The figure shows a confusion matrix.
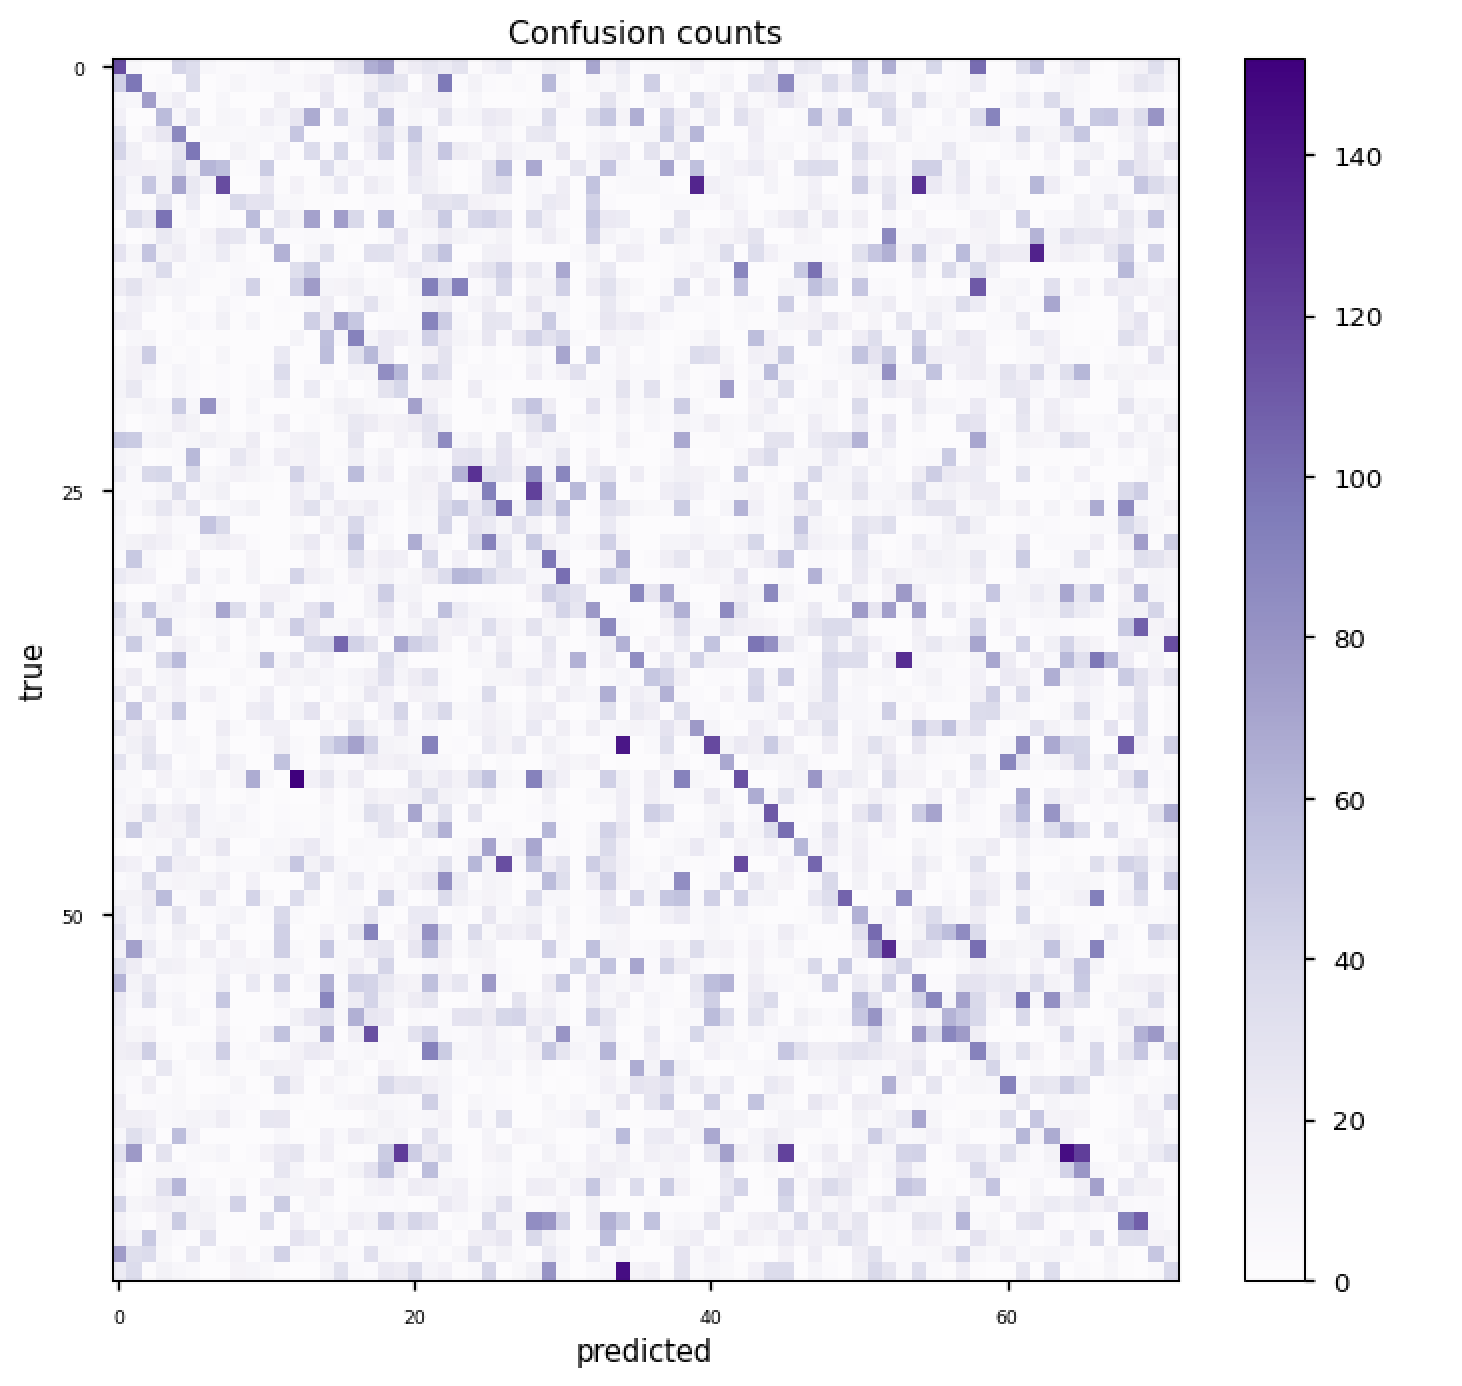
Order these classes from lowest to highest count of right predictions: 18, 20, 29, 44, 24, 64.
20, 18, 29, 44, 24, 64
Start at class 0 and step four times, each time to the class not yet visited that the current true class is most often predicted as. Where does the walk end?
34
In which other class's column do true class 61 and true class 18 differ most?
52
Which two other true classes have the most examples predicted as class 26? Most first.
47, 6
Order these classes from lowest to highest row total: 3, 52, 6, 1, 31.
1, 31, 6, 52, 3
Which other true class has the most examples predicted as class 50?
32
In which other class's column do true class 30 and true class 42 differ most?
12
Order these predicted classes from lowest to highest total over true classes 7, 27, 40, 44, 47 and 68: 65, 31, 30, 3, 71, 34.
31, 65, 3, 30, 71, 34
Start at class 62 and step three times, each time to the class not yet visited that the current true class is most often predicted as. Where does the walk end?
28
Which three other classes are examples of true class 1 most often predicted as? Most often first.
22, 45, 29
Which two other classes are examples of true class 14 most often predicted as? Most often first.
63, 45
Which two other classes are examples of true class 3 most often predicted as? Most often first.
59, 70
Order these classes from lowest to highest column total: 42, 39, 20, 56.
56, 39, 42, 20
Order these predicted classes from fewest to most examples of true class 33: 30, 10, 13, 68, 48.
10, 30, 13, 48, 68
